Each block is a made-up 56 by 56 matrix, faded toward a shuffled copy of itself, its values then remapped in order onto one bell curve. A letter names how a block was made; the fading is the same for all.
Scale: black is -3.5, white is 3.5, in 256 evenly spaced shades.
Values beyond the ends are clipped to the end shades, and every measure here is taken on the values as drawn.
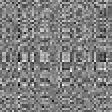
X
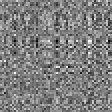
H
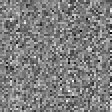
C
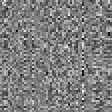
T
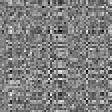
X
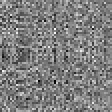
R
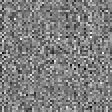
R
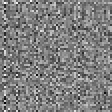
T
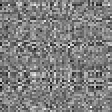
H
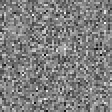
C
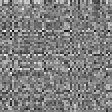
H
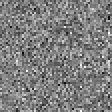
C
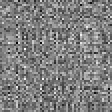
R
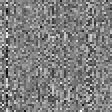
T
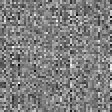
T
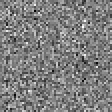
C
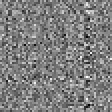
R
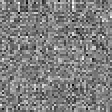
R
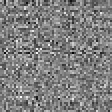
R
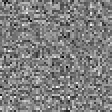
R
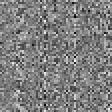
T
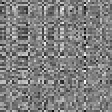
X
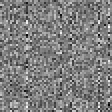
T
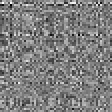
H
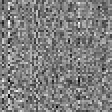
T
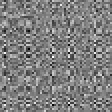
X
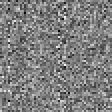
C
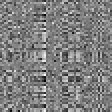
X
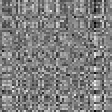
X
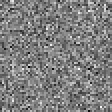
C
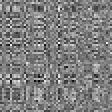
X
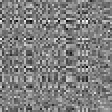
X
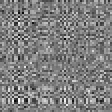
X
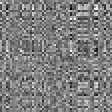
X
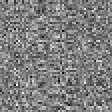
R
